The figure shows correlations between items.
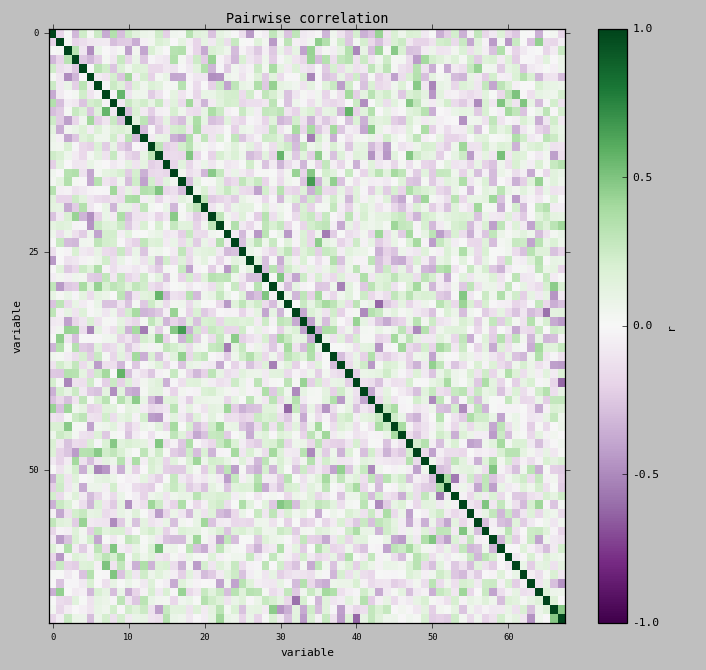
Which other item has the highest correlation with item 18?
14
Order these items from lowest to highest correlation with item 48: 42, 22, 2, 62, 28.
2, 28, 22, 62, 42
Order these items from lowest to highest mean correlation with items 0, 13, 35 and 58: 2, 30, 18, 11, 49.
2, 11, 49, 30, 18
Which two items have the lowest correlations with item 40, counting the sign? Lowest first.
67, 2
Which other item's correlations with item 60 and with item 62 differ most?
9
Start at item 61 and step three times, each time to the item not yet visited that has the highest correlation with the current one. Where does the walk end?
39
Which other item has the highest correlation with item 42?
11
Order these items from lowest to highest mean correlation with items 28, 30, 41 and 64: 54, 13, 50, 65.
50, 13, 65, 54
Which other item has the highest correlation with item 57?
54
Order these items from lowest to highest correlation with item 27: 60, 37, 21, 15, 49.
49, 21, 60, 15, 37
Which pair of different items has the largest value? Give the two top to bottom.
17, 34
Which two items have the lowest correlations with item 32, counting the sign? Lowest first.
65, 41
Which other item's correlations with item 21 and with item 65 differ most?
16
